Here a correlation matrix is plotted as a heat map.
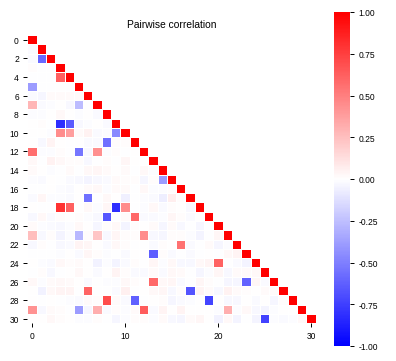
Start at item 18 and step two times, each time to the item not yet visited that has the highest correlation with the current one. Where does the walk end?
4
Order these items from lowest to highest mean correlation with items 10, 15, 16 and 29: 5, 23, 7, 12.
5, 23, 7, 12
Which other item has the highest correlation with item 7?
12
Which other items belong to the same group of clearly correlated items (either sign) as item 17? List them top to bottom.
6, 27
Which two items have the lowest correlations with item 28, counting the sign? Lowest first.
19, 11
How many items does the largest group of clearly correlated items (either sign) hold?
6
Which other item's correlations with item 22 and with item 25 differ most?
30
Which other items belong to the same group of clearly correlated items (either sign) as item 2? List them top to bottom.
1
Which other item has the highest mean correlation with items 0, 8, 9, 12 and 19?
29
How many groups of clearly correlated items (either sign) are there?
10
